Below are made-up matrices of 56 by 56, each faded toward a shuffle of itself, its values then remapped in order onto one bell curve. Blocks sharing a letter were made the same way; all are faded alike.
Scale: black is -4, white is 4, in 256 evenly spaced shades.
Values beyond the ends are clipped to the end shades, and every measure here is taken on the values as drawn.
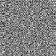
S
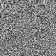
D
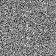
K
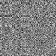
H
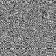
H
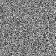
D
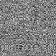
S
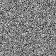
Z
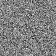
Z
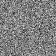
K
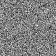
Z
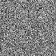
D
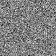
K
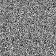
K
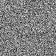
Z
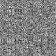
S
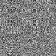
S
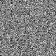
D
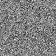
Z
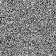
D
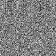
D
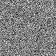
Z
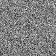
K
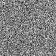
K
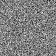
Z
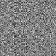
S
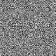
H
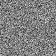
K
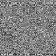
H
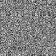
H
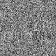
D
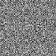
H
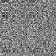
S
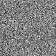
K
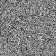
K
